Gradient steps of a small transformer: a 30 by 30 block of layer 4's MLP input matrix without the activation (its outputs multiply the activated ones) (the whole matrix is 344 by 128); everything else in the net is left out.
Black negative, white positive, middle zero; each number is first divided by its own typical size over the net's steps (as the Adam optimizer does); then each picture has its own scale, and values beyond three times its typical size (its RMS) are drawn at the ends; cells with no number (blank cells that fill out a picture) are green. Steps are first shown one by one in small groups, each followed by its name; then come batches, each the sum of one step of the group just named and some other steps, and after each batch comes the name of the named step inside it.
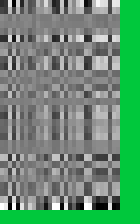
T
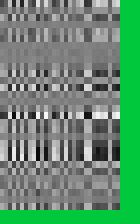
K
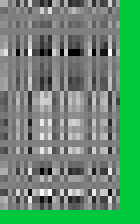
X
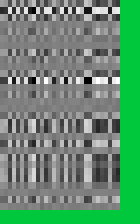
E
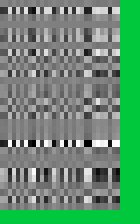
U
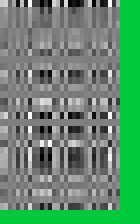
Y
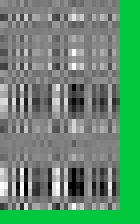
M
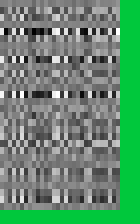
U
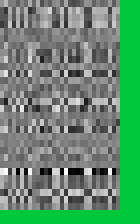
X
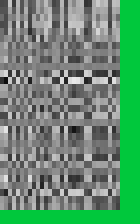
K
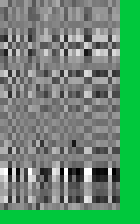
U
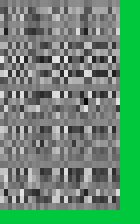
U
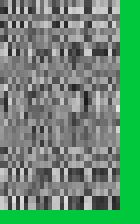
T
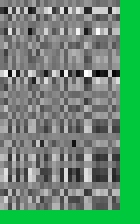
E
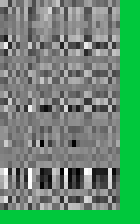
U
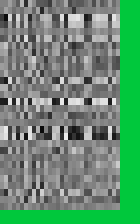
Y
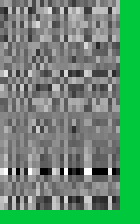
T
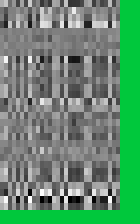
X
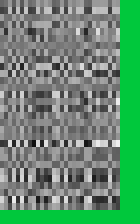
U
